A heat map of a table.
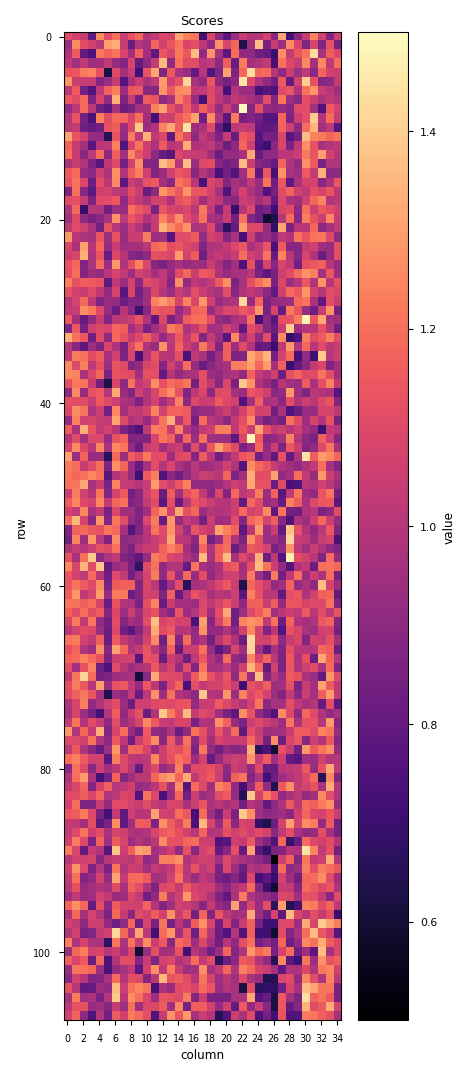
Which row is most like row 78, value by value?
105
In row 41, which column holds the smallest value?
28
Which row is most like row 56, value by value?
39
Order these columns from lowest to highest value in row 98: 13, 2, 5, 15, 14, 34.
34, 2, 14, 5, 15, 13
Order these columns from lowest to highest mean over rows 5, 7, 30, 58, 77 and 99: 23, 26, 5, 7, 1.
5, 7, 26, 1, 23
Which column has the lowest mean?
26
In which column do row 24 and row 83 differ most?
22
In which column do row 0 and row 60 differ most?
15
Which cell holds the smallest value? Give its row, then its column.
90, 26
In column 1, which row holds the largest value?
53
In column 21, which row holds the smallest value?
19
